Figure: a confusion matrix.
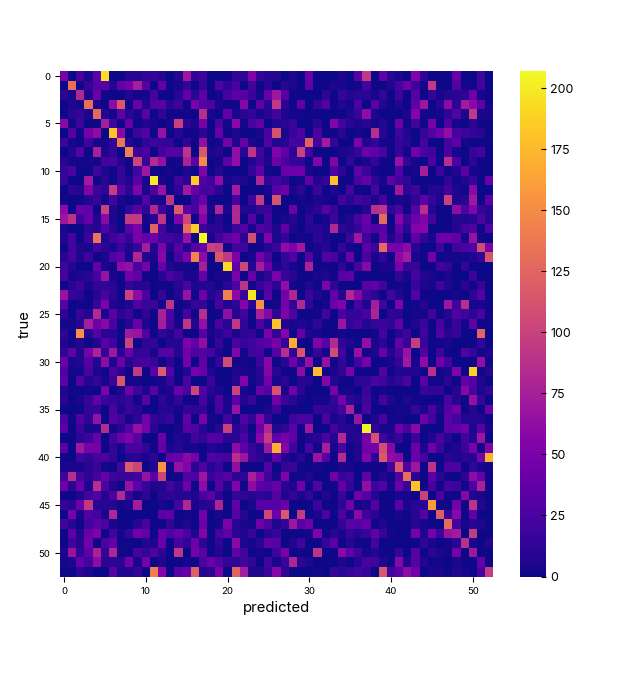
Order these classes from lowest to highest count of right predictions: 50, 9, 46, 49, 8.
50, 49, 9, 46, 8
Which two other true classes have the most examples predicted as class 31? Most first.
50, 40
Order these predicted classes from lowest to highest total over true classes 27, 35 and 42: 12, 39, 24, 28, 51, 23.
28, 39, 24, 23, 12, 51
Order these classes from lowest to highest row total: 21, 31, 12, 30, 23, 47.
21, 47, 12, 30, 31, 23
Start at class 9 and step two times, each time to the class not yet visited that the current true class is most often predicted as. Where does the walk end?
4
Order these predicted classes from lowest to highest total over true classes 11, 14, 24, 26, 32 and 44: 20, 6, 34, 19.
20, 6, 34, 19
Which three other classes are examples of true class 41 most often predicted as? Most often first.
12, 8, 9
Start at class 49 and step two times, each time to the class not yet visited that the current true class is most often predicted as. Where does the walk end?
5
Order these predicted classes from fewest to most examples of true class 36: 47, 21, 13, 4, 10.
21, 13, 47, 10, 4
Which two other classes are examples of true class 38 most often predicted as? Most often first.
25, 34
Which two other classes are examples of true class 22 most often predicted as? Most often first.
27, 32
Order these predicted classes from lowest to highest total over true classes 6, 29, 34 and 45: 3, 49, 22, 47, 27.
22, 49, 47, 27, 3
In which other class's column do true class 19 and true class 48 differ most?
16
